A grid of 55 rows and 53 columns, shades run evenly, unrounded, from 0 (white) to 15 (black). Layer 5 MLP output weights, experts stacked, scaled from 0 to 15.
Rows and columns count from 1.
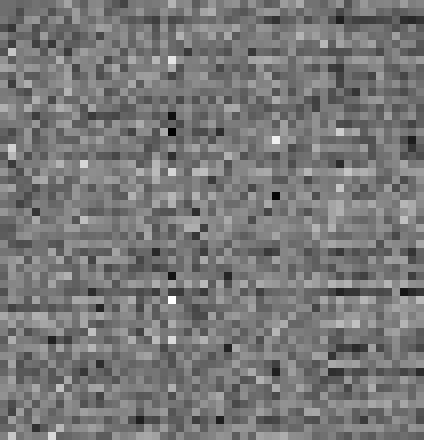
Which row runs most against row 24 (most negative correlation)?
11
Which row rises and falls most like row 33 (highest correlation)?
13
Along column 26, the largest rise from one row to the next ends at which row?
37
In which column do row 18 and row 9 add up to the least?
35
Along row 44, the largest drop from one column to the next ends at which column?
30
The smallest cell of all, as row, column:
38, 22
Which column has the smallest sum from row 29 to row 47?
41
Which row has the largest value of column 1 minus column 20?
43
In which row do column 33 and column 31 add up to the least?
36
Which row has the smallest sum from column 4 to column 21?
21
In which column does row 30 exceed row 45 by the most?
25
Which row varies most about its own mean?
17
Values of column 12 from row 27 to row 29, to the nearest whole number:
10 6 7
